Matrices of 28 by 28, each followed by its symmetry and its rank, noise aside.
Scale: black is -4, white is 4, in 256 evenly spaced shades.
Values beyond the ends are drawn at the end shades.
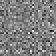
antisymmetric, rank six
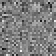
no symmetry, rank five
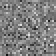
antisymmetric, rank six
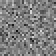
no symmetry, rank seven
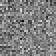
no symmetry, rank seven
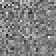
no symmetry, rank six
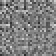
antisymmetric, rank six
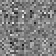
no symmetry, rank five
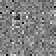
symmetric, rank six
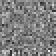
no symmetry, rank six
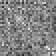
symmetric, rank six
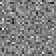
no symmetry, rank five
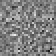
symmetric, rank seven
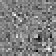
symmetric, rank five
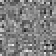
no symmetry, rank five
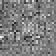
no symmetry, rank seven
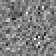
no symmetry, rank six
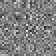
no symmetry, rank five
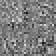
symmetric, rank seven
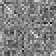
symmetric, rank six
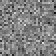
symmetric, rank seven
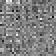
no symmetry, rank five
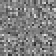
antisymmetric, rank six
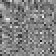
no symmetry, rank six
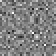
symmetric, rank five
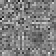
symmetric, rank six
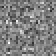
no symmetry, rank six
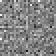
symmetric, rank seven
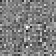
symmetric, rank five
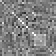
symmetric, rank five
